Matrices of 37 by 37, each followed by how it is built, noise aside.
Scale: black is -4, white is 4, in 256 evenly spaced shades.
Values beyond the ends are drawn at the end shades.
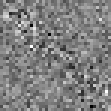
banded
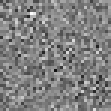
block diagonal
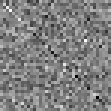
diagonal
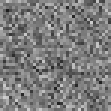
Toeplitz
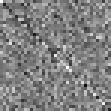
diagonal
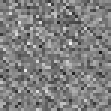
Toeplitz
